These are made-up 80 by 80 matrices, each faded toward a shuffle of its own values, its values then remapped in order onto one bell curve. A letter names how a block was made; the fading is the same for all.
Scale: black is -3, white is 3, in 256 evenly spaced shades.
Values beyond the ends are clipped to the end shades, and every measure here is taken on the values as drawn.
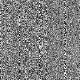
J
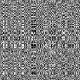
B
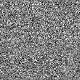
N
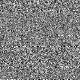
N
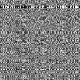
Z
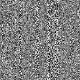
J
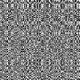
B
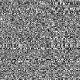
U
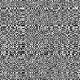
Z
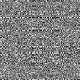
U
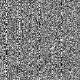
J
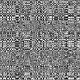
Z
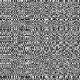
Z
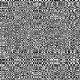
Z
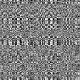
B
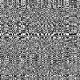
Z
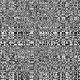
Z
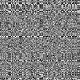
Z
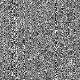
J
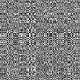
B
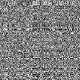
U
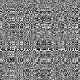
Z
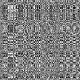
B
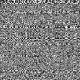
U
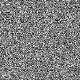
N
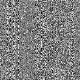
J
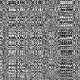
B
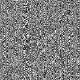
J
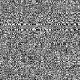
U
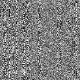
J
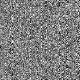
J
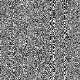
J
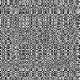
B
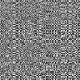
B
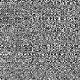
U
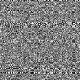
U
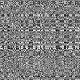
Z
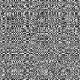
Z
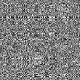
U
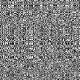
U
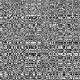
Z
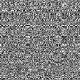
U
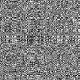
U
